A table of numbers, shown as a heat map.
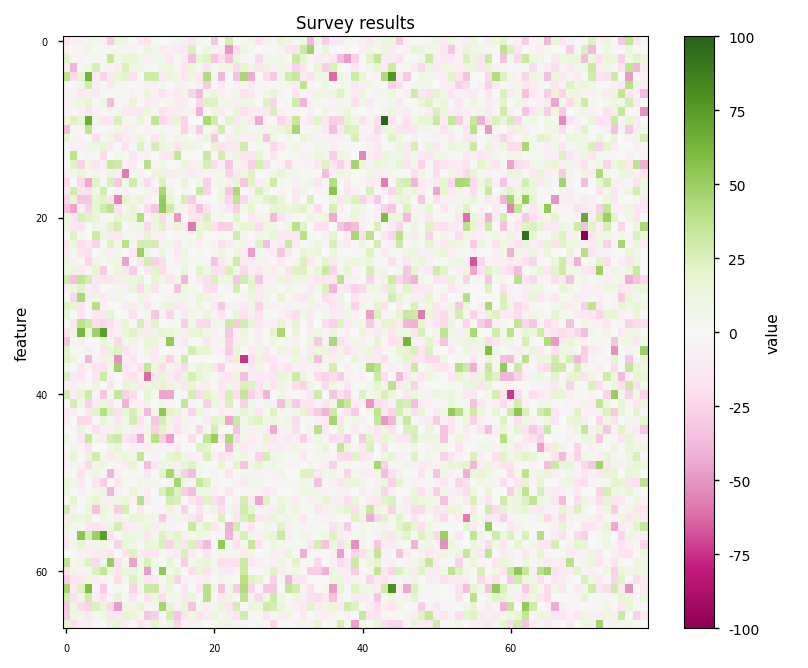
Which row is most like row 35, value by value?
55
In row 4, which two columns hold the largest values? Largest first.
44, 3
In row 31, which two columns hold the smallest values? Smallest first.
48, 41
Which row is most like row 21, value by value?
2
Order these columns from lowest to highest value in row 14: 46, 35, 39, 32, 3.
46, 32, 3, 35, 39
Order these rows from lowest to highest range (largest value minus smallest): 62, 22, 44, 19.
44, 19, 62, 22
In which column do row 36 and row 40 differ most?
24
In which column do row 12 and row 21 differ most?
17
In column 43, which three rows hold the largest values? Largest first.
9, 20, 4
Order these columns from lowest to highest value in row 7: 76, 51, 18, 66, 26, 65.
66, 18, 65, 26, 51, 76
